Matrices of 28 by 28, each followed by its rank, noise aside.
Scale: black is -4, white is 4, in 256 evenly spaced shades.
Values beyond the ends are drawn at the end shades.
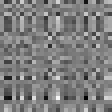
two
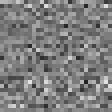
six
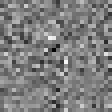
six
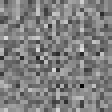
six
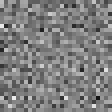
six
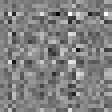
three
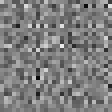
four
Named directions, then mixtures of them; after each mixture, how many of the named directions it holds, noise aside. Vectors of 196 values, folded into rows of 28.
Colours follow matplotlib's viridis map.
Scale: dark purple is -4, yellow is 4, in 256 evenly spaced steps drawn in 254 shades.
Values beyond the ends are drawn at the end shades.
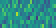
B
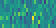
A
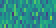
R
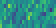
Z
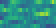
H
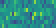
four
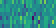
one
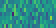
one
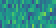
one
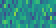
three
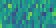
one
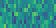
four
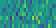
three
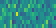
three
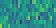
four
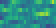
one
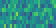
three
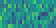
three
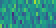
three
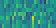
two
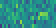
four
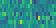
four
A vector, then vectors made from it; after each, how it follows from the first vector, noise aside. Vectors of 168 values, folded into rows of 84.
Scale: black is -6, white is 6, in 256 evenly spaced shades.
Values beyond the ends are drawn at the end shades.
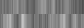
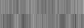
negated, shrunk.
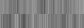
negated, shrunk.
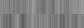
negated, shrunk.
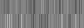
partly zeroed.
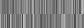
sign-scrambled.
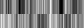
reversed, negated, scaled up.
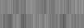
negated, shrunk.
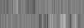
partly zeroed.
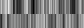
wrapped around, negated, scaled up.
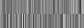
sign-scrambled.
